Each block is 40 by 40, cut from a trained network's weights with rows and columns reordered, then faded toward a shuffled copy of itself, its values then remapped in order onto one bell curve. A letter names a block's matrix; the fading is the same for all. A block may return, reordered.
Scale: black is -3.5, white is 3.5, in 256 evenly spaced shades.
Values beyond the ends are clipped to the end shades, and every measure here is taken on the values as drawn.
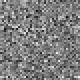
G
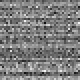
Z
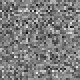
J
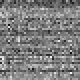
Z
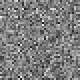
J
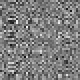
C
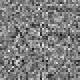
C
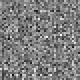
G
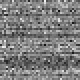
Z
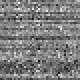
Z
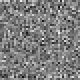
J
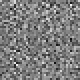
C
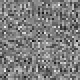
C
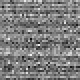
Z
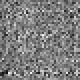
G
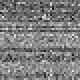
Z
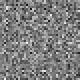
C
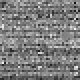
Z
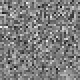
G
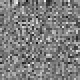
C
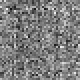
G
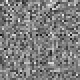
G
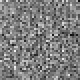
G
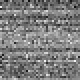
Z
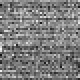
Z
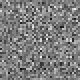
C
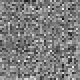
C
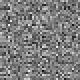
C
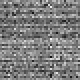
Z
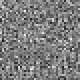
J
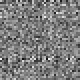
G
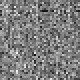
G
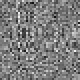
C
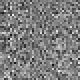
C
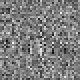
C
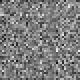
C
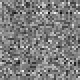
G
